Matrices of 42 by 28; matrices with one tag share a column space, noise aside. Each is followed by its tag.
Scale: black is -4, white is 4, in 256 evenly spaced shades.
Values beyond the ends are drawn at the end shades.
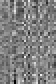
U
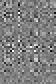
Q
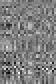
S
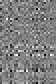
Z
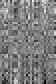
U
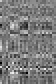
S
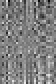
U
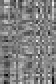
U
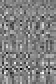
S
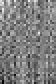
U
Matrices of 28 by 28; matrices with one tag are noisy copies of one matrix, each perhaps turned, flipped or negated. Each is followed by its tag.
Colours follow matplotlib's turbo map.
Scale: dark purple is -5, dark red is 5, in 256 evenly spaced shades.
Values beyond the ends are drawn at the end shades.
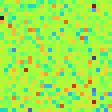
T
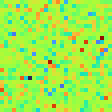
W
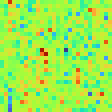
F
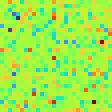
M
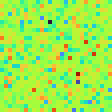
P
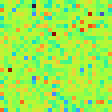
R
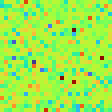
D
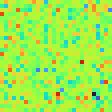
M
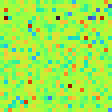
T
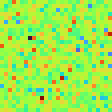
D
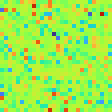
R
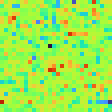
F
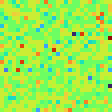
P
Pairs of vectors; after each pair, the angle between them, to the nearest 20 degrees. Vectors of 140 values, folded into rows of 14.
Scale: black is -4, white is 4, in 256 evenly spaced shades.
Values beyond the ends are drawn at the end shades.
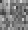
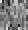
120 degrees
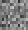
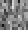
60 degrees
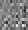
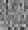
80 degrees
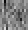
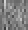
160 degrees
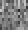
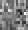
40 degrees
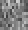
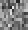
160 degrees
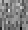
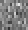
60 degrees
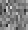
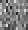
160 degrees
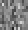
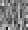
80 degrees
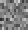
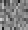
140 degrees
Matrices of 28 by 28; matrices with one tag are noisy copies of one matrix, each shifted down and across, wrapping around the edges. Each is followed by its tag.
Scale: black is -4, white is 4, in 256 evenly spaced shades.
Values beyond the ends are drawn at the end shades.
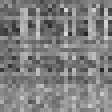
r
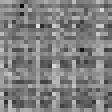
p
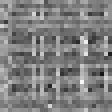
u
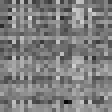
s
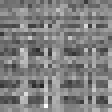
u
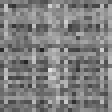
s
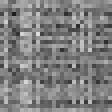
s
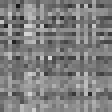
s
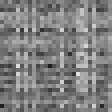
s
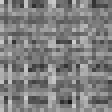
u
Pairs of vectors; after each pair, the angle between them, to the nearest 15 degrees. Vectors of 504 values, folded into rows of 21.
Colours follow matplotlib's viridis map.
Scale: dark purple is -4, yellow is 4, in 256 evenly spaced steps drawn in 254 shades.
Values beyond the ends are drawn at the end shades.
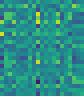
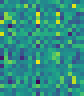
30 degrees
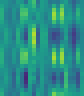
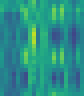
30 degrees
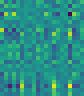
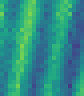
105 degrees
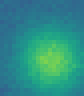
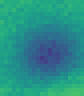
150 degrees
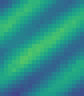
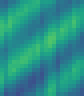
15 degrees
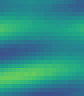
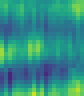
150 degrees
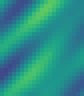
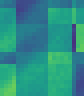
75 degrees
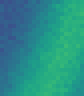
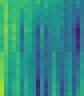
135 degrees
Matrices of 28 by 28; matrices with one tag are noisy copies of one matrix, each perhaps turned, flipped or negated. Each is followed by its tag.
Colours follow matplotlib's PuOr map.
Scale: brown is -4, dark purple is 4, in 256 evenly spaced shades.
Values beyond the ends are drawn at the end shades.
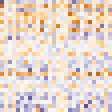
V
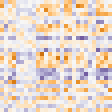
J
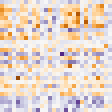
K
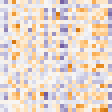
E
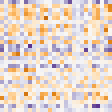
E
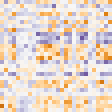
J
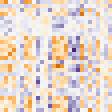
J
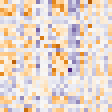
J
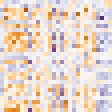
K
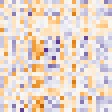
J
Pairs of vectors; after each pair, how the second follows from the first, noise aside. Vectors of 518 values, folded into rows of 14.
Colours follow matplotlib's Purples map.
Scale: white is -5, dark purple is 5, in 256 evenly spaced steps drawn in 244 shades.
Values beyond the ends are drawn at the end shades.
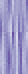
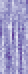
copied.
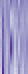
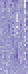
reversed, negated, partly zeroed.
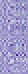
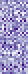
reversed, scaled up.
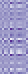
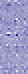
reversed, negated, partly zeroed.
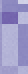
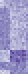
reversed.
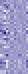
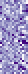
reversed, scaled up.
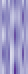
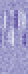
reversed, negated, partly zeroed.
